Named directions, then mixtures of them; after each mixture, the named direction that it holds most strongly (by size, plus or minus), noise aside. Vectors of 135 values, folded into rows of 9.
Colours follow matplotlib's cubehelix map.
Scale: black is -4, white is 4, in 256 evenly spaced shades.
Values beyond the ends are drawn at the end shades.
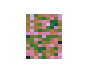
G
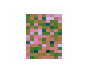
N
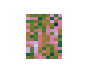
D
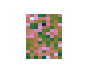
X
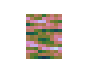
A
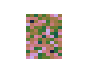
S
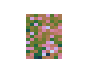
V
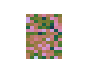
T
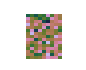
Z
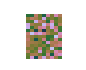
T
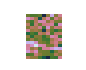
A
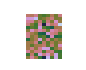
X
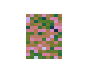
T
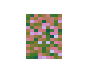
S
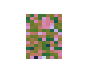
T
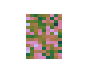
D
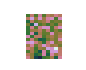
V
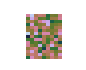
G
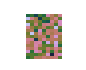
Z
